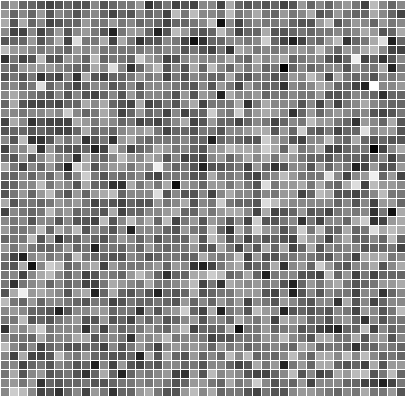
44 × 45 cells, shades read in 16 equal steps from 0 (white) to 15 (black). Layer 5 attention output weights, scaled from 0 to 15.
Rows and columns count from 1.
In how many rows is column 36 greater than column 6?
14
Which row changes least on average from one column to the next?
6
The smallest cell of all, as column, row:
42, 10
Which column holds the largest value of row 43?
43
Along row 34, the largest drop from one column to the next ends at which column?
39
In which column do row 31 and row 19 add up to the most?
40
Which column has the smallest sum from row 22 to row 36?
27
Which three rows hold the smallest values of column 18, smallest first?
19, 22, 8
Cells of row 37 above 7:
28
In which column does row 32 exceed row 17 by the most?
33
